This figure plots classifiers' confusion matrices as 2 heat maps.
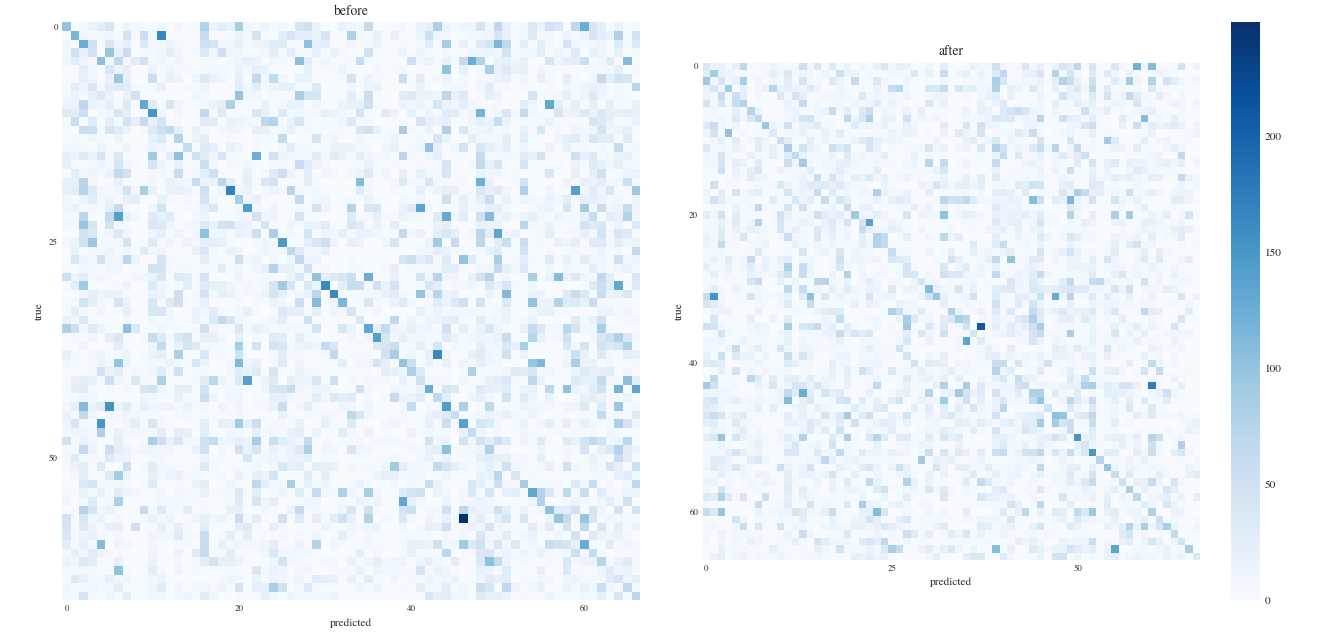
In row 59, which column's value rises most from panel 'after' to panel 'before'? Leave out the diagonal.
16
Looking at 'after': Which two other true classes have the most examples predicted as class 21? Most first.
59, 22
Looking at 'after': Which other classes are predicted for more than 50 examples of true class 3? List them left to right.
9, 25, 26, 32, 39, 52
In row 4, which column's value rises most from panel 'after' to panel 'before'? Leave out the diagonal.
47
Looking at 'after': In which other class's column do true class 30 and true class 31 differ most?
1
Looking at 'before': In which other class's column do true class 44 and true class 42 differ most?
5
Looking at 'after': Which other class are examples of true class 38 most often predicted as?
4
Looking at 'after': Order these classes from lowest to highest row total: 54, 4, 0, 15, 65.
15, 4, 54, 65, 0
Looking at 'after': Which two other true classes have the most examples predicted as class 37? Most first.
35, 56
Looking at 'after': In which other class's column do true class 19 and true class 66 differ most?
7
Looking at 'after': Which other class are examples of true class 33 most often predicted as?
25
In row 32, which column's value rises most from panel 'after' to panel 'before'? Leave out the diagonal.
29
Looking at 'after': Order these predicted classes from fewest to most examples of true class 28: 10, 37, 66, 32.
66, 37, 10, 32
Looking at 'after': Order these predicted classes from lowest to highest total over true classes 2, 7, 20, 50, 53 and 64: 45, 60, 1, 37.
37, 1, 45, 60
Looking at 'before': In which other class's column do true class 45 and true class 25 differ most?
3
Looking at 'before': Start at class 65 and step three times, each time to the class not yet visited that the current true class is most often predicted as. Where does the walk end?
64
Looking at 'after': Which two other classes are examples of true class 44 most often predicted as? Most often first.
13, 34
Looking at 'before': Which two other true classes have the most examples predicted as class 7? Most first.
35, 27
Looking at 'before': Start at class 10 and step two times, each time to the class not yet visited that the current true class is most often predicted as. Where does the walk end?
22
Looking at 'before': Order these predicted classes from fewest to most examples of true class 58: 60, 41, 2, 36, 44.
41, 36, 2, 44, 60
